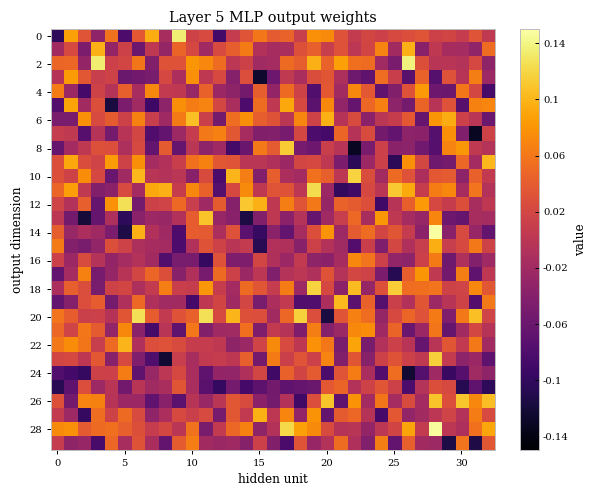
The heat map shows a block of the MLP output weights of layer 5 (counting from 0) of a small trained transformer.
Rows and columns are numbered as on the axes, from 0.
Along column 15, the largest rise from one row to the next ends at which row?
4
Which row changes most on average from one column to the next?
5
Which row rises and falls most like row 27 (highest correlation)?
24
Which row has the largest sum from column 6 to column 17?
20
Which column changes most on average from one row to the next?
22
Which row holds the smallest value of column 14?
13
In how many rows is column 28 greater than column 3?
18
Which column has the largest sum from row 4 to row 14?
11
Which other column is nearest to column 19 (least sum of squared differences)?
14
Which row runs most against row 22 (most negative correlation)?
19
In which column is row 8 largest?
17
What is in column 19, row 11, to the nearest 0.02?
0.12
